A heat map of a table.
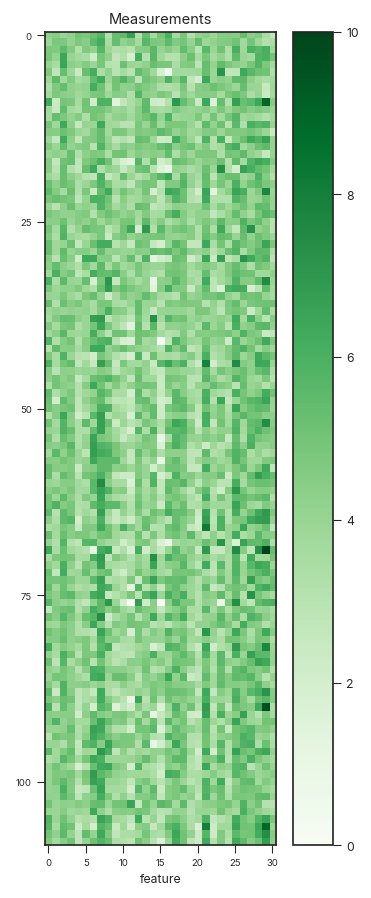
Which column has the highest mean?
7
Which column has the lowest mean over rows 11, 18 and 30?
15
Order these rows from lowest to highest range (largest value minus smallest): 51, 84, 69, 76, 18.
84, 51, 18, 76, 69
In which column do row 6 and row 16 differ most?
20
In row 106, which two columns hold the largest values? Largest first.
29, 21
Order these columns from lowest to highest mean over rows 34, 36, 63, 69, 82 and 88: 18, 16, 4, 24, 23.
23, 4, 24, 18, 16
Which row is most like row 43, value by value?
3
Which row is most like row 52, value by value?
107
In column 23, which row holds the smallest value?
76
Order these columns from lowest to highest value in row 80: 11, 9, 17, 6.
11, 6, 9, 17
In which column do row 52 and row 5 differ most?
16
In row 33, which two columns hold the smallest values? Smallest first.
14, 6
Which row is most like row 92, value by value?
63
